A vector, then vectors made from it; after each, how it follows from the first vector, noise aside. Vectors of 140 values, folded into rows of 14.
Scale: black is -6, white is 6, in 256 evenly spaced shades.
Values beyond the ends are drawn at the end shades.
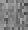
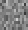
sign-scrambled.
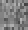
copied.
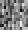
reversed, scaled up.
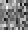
scaled up.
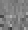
wrapped around, partly zeroed.
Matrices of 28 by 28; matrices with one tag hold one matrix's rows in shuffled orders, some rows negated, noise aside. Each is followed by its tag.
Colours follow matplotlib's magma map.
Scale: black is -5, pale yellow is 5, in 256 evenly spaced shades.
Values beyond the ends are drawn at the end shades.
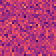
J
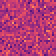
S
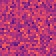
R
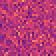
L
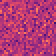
J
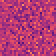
L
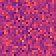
L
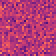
S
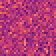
J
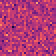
J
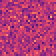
R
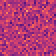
J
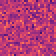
R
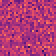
S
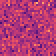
R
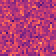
R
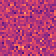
L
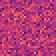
S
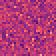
R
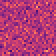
J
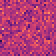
S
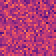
J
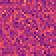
S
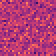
R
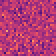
L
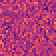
J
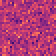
R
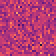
L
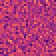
J
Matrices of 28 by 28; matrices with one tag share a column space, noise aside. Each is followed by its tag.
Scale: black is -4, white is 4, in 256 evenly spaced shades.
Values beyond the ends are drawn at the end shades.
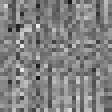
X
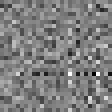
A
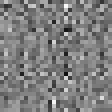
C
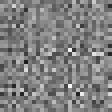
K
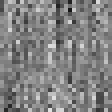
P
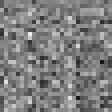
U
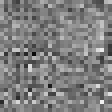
K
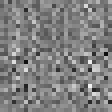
K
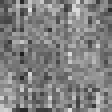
P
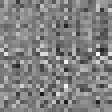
K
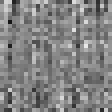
P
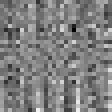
X
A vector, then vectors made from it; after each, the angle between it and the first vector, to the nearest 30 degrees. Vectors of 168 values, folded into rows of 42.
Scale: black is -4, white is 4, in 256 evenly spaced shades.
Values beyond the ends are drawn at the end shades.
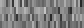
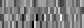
120 degrees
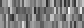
120 degrees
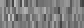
30 degrees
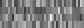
150 degrees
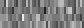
120 degrees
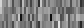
60 degrees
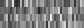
150 degrees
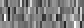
90 degrees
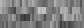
60 degrees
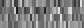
150 degrees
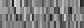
30 degrees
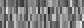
90 degrees
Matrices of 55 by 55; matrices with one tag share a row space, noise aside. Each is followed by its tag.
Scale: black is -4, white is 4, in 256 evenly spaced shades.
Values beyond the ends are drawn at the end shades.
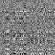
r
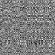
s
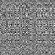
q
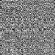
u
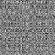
q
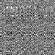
u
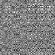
s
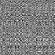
q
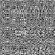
r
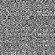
q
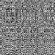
u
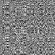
r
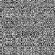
u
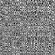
s
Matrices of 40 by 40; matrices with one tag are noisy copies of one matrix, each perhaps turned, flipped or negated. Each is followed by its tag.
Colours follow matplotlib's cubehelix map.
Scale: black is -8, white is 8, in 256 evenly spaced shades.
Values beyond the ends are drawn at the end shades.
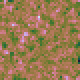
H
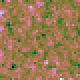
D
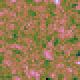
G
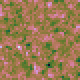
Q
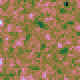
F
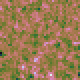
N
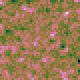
D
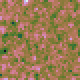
N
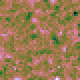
F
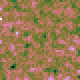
D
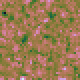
F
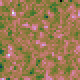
D
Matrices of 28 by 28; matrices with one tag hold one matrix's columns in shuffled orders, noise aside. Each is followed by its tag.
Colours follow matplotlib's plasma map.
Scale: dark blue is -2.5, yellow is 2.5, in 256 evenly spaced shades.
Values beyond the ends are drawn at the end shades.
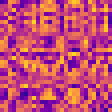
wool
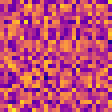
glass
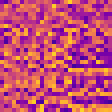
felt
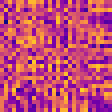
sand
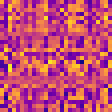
wool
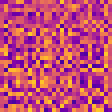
felt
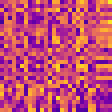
sand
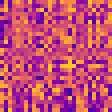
sand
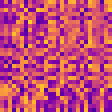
sand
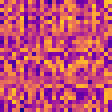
wool
